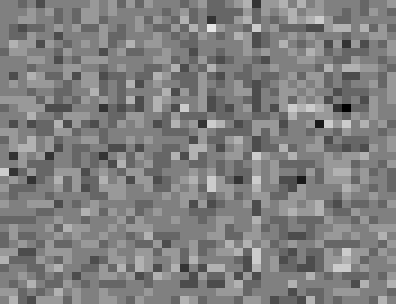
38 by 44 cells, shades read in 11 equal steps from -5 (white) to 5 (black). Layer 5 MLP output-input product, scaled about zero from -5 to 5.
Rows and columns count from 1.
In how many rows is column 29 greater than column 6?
16
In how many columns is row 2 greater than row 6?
17
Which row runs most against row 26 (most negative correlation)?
4
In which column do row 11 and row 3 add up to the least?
36
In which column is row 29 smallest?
8
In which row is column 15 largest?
23
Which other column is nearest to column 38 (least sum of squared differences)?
31
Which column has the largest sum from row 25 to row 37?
32
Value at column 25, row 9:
0
